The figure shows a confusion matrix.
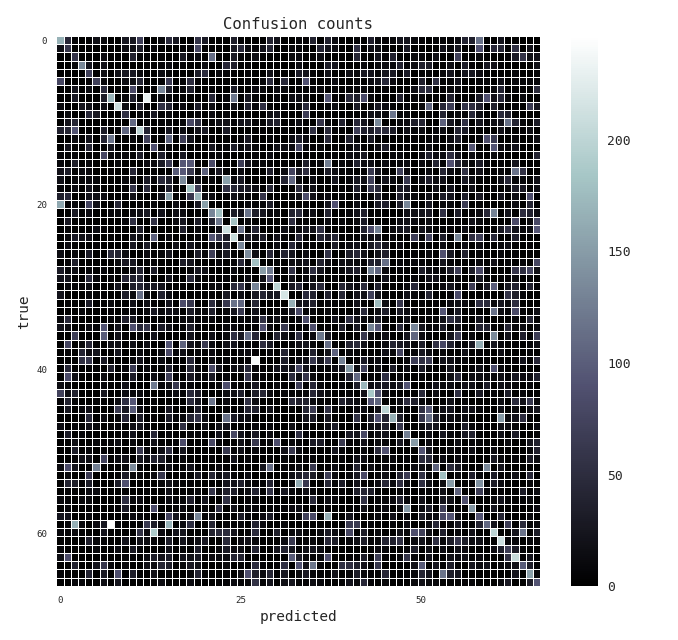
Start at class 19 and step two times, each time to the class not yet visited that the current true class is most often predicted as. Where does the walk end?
37
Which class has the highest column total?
44
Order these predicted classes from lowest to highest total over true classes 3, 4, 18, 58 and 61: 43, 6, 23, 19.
6, 43, 23, 19
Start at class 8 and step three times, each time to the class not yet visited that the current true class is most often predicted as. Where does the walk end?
14
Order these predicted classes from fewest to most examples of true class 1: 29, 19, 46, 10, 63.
46, 10, 29, 63, 19
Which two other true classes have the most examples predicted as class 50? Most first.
64, 60
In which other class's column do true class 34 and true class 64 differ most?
35
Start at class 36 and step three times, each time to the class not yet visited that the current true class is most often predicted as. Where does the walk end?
57
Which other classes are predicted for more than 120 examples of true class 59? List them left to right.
2, 7, 15
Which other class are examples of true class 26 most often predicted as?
53
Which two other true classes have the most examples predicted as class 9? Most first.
11, 54
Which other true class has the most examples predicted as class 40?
60
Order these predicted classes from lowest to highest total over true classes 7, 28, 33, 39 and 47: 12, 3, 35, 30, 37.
30, 3, 35, 37, 12
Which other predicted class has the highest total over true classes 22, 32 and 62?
24
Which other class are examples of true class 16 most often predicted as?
63
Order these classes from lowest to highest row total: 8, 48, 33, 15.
48, 33, 15, 8
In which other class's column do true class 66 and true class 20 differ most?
0
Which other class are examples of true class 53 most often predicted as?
42
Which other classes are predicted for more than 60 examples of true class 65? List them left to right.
8, 26, 53
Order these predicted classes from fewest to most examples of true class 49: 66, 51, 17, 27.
51, 66, 27, 17
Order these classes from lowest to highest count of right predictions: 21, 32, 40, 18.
21, 40, 32, 18
